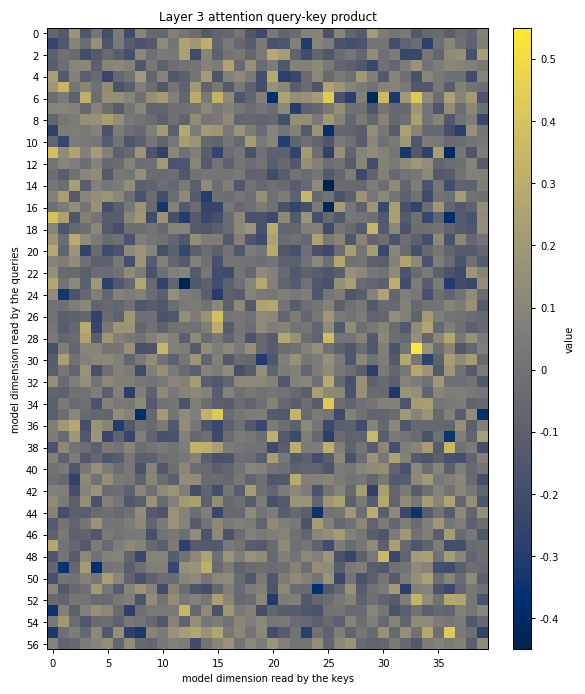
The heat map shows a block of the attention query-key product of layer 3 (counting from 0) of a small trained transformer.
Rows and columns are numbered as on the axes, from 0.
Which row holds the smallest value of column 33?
44
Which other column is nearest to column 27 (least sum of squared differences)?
31
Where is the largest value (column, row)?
33, 29
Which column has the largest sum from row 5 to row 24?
0
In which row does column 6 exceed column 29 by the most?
6
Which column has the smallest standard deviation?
17
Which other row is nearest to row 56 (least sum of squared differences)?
45
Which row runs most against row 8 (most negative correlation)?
2
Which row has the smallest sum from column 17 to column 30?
1
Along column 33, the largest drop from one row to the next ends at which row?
30
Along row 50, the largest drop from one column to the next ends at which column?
26
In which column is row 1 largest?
14
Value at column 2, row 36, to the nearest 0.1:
0.3
